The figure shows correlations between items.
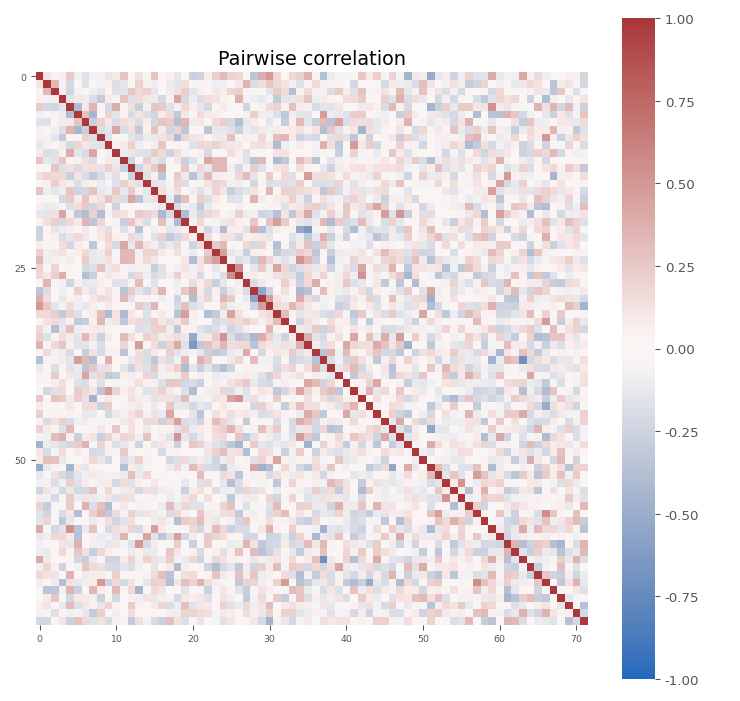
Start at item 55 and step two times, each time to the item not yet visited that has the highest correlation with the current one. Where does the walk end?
38
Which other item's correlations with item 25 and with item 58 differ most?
26
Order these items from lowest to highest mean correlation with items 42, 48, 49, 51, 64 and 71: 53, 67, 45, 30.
30, 53, 67, 45
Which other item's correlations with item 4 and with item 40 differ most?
59
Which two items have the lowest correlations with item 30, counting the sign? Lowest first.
71, 51
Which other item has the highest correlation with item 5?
37
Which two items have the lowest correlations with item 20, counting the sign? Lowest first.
35, 34
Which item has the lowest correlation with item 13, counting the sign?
67
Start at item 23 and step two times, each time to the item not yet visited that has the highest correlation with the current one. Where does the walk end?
34
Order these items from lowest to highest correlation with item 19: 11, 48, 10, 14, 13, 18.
18, 11, 14, 10, 48, 13
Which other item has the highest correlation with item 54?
58
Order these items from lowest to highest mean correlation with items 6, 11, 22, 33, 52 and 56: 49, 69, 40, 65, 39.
65, 40, 69, 49, 39
